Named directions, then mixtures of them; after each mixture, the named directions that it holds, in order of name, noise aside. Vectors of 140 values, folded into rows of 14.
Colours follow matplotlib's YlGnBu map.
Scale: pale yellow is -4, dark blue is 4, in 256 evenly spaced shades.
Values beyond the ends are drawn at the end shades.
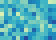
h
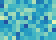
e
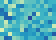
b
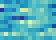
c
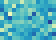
b, e, h.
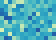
b.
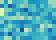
b, c, h.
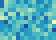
e.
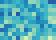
h.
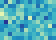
b, e, h.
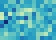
c, e, h.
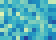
h.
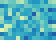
b, c, h.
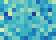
b, e, h.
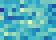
b, c, h.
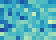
b, c, h.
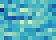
b, c.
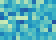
c, e.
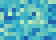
b, c, h.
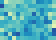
b, c, e.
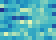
c.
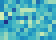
c, e, h.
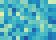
h.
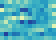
c.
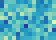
e.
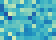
b, e.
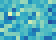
b, c, h.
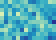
h.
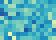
b, e, h.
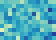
b, h.
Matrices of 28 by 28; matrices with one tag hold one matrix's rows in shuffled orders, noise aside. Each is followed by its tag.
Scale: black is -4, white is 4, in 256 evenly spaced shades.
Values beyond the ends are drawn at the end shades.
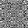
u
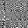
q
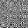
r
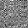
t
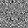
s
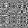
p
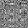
t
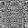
u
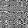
p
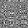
t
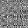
r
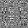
t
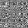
p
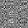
t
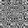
u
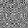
s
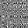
r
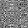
t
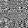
p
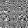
p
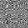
s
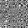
p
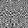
s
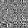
r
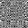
u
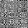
t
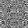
u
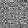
t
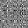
r
